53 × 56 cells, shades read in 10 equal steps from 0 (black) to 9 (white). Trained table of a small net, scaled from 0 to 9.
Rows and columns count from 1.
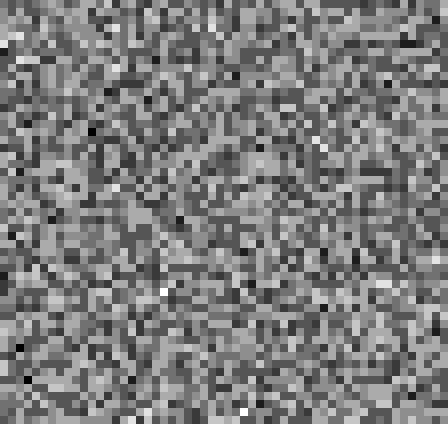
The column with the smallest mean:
5
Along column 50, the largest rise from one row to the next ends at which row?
48
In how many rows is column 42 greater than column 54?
18
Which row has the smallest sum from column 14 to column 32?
8
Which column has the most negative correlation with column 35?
17
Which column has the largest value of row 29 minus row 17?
12
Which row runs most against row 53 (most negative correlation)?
20
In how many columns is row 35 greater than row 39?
24
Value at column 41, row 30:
6
